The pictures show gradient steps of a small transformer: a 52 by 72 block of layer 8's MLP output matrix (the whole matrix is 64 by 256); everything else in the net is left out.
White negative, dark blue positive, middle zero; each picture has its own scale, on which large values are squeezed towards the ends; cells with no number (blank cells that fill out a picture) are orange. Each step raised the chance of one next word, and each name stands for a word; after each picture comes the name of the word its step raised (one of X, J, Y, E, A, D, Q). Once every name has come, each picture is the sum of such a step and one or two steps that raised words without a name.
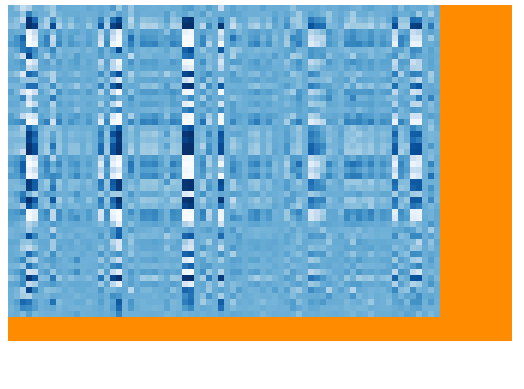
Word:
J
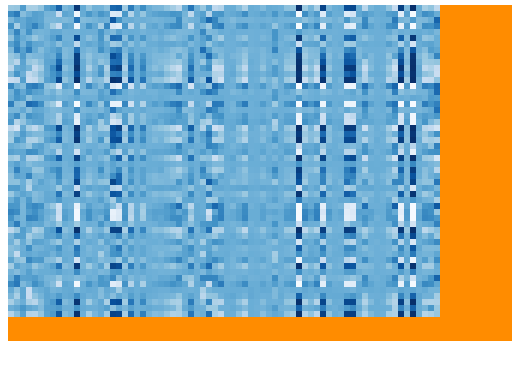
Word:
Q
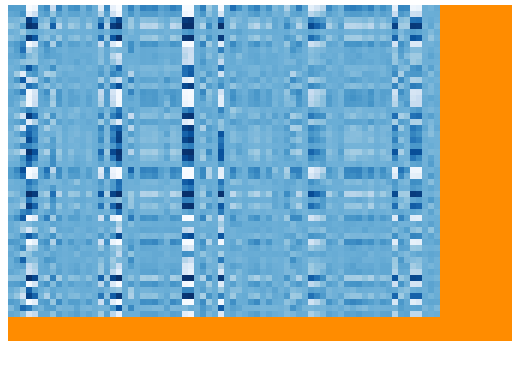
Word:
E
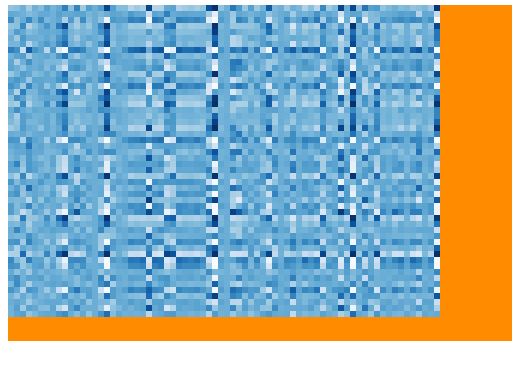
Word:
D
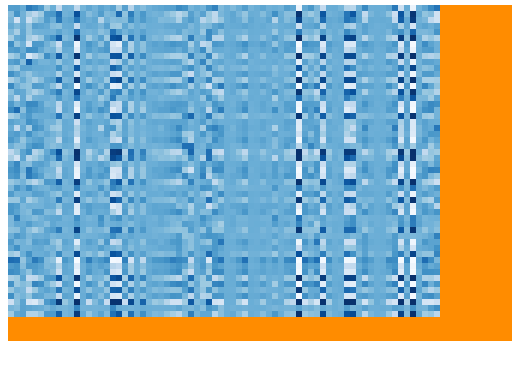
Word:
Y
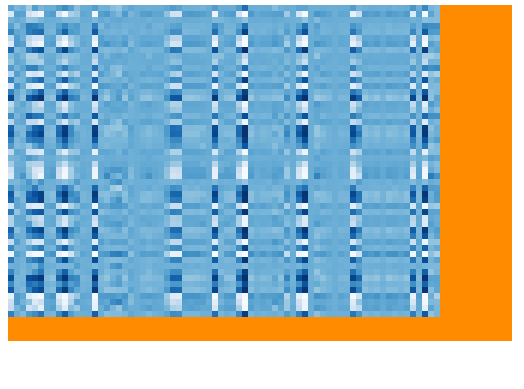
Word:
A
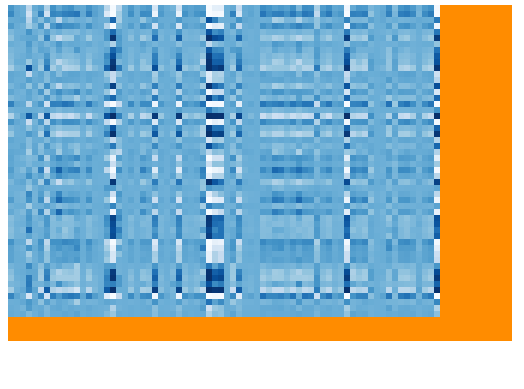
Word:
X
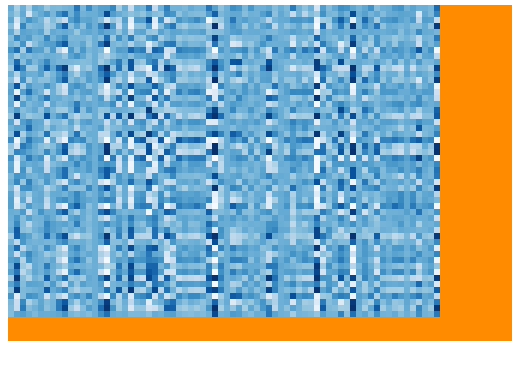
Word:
X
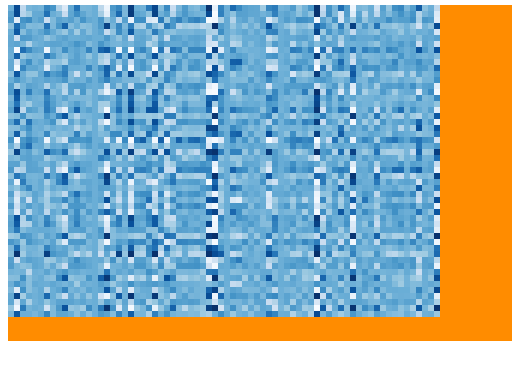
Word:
D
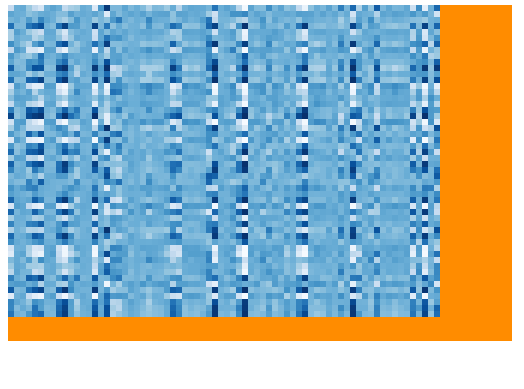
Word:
Q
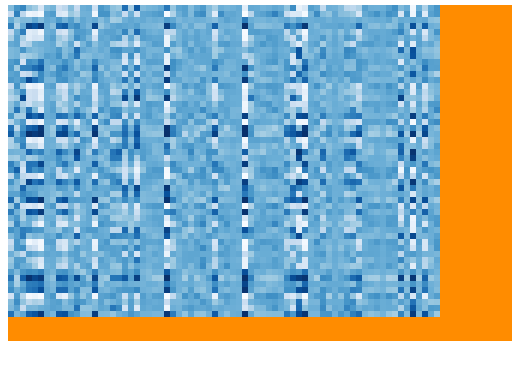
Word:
A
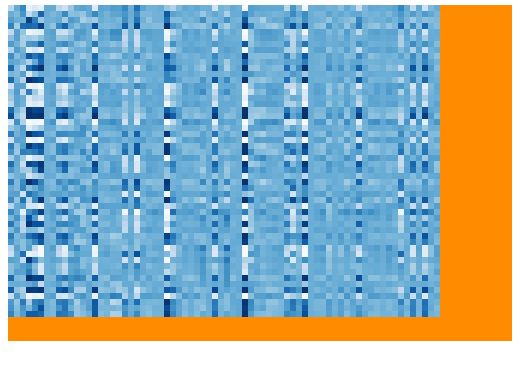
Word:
J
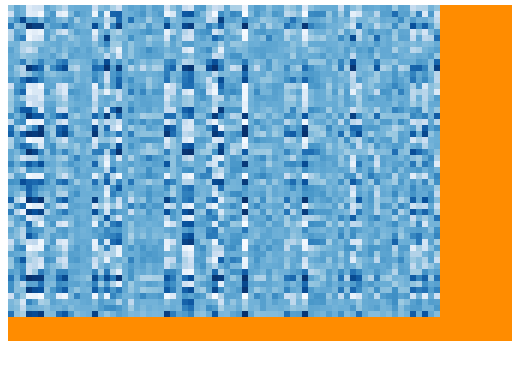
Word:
X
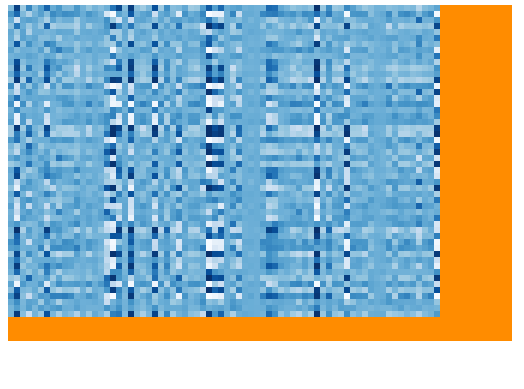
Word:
Q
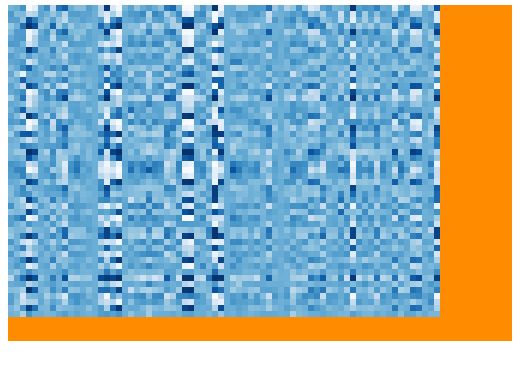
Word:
A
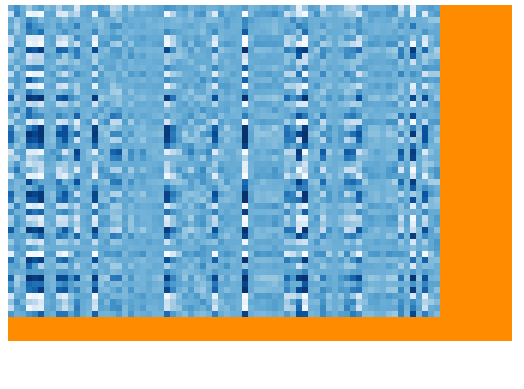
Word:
A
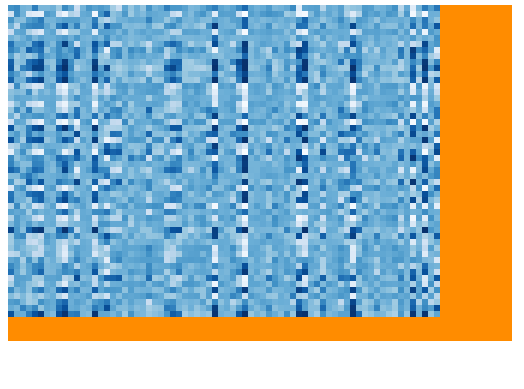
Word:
Q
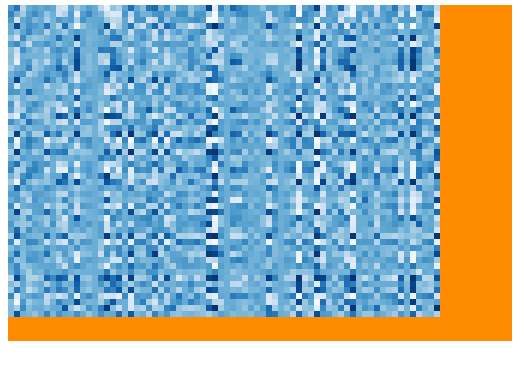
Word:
X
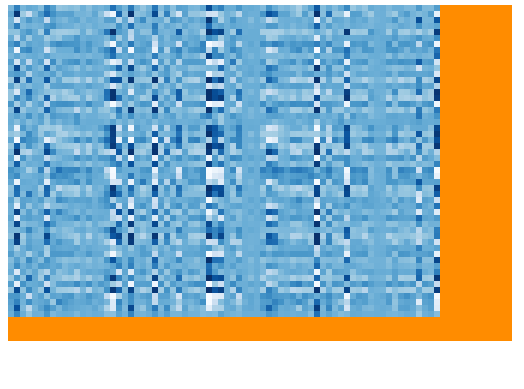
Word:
A
